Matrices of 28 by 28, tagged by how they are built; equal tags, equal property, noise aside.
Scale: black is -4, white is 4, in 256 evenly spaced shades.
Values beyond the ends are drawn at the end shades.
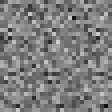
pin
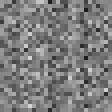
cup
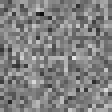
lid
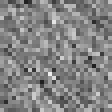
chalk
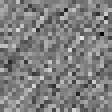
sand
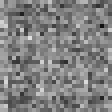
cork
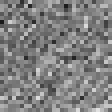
sand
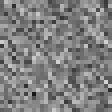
chalk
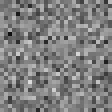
cork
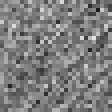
sand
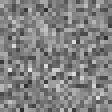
lid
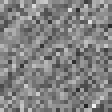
sand
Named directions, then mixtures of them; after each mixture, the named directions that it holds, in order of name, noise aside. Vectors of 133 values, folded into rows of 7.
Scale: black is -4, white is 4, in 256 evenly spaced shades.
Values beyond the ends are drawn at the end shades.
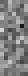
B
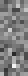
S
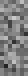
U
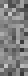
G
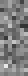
B, U.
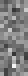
S.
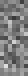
U.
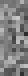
B, G, U.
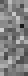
B.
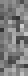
B, G, U.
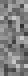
B, S, U.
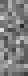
B.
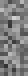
U.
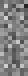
G, U.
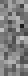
B, U.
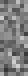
B, S, U.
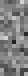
G, S, U.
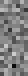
S, U.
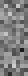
G, S.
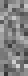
B, S, U.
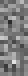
U.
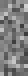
B, S, U.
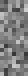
B, S.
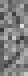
B.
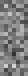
G, S, U.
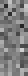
B, G.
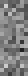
G.
